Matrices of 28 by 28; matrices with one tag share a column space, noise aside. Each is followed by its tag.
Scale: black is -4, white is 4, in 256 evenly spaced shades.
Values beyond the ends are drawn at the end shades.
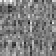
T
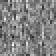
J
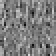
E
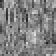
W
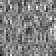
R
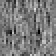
W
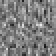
E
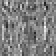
R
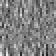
E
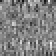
T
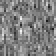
R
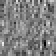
T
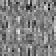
R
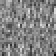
E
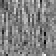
W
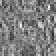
R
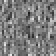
J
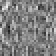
R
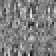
E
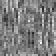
W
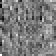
J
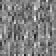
J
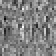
R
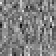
R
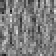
W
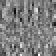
E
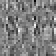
R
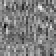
R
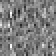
E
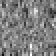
E
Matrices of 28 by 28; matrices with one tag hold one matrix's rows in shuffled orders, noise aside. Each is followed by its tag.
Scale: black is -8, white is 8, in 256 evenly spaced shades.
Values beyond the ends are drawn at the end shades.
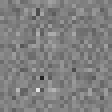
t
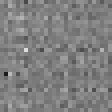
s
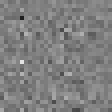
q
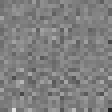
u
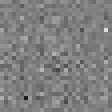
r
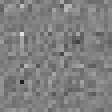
q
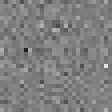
r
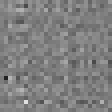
s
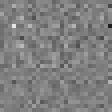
u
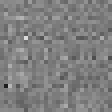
s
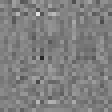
t
